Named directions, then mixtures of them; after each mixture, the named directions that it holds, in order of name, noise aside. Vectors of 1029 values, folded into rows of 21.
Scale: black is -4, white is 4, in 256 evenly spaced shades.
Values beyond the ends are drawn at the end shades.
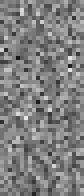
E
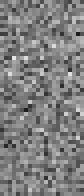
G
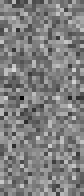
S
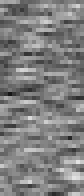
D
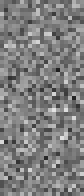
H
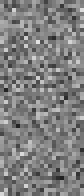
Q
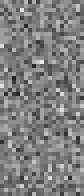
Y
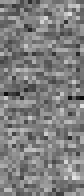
D, S, Y.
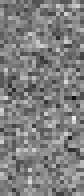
D, H, S.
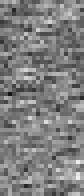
D, Q.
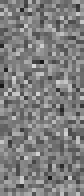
Y.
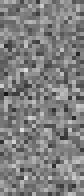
D, H, Y.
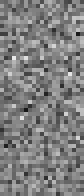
G.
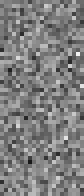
E, H, Q.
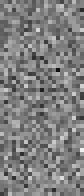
H, Q, S.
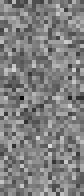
S.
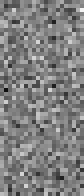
Q.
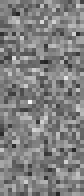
D, E, G.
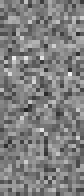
G.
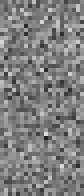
G, Q, Y.
